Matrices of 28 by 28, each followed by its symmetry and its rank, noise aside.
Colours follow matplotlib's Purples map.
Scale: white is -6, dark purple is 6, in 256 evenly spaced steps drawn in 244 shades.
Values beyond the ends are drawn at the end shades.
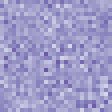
antisymmetric, rank six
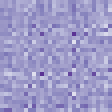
antisymmetric, rank four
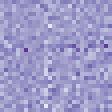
antisymmetric, rank eight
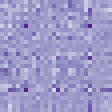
symmetric, rank four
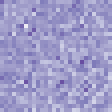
symmetric, rank eight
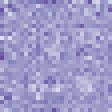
no symmetry, rank six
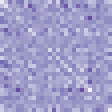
symmetric, rank four
